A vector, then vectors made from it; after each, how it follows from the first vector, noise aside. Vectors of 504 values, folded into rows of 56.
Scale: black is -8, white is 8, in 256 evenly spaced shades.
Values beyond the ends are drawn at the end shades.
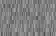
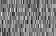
wrapped around, negated, scaled up.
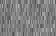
reversed, negated.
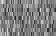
wrapped around, scaled up.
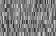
wrapped around, scaled up.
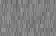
reversed, shrunk.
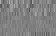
wrapped around, partly zeroed.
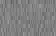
reversed, shrunk.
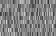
wrapped around, negated, scaled up.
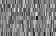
scaled up.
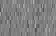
wrapped around, partly zeroed.
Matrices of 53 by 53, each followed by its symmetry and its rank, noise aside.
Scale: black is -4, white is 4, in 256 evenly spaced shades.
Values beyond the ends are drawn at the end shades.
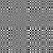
symmetric, rank one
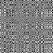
no symmetry, rank three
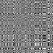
antisymmetric, rank two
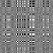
no symmetry, rank one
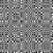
symmetric, rank two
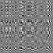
antisymmetric, rank two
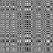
no symmetry, rank one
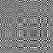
symmetric, rank one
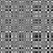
symmetric, rank one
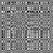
no symmetry, rank two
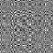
no symmetry, rank three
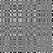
symmetric, rank one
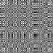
symmetric, rank three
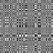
no symmetry, rank two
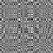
no symmetry, rank two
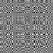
antisymmetric, rank two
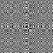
symmetric, rank two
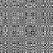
symmetric, rank two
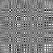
symmetric, rank two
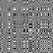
symmetric, rank two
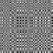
symmetric, rank one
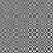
symmetric, rank one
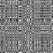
no symmetry, rank three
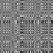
symmetric, rank two
